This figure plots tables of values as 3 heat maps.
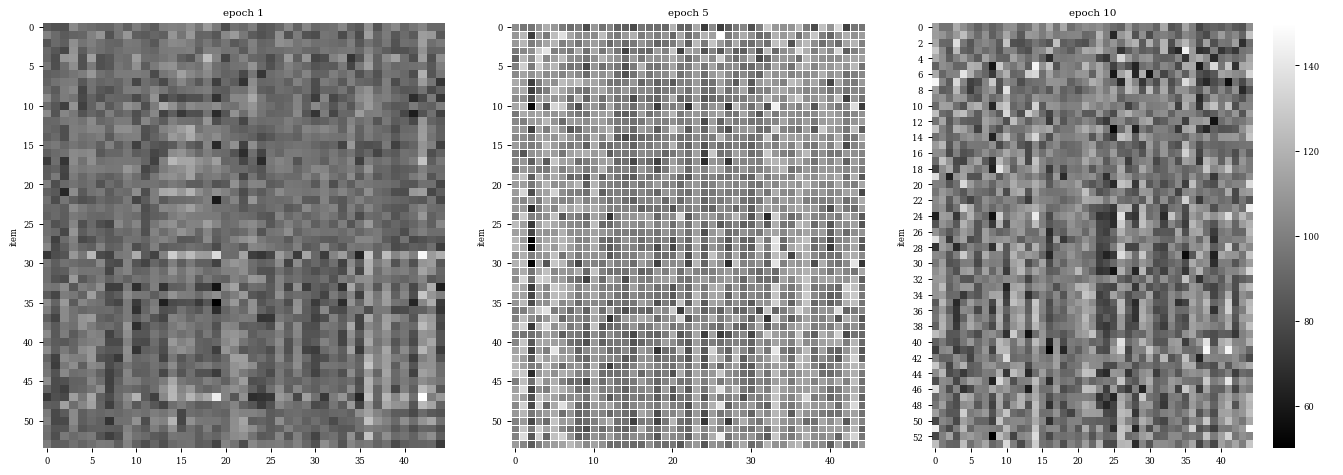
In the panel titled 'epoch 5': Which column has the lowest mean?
2
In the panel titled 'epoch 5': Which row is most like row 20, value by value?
31
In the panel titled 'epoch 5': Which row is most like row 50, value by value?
17
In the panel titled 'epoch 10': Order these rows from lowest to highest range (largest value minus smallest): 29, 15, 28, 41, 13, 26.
15, 26, 28, 13, 29, 41
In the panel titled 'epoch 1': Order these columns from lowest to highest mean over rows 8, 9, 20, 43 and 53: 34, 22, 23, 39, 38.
39, 34, 22, 38, 23
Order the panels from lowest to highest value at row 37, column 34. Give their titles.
epoch 10, epoch 1, epoch 5
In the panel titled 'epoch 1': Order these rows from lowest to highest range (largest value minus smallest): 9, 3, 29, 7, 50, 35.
3, 7, 9, 50, 35, 29
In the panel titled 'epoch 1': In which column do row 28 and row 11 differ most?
41
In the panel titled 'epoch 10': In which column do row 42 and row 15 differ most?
10
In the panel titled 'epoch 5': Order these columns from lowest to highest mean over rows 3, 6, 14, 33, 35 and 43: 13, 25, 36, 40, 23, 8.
13, 40, 8, 25, 23, 36
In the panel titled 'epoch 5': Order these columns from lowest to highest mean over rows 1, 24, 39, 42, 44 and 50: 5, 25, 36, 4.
4, 36, 25, 5
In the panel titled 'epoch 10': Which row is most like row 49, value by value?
53
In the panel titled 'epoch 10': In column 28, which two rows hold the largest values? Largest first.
2, 8
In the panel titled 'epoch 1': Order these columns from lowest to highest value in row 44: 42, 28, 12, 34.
12, 28, 34, 42
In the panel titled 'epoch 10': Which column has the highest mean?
14
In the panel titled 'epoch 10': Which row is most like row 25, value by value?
47
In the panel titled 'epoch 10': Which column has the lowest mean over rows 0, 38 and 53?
28
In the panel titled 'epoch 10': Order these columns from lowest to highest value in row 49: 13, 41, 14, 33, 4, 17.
13, 33, 17, 41, 14, 4
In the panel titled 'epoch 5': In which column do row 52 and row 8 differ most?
3
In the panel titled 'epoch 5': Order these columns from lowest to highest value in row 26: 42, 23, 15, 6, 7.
42, 15, 7, 23, 6
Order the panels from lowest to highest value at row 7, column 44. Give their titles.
epoch 1, epoch 10, epoch 5
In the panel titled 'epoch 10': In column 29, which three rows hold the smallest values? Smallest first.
46, 7, 15
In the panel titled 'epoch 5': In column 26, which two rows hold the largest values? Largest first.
1, 52
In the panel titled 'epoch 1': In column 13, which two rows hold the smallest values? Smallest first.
35, 33
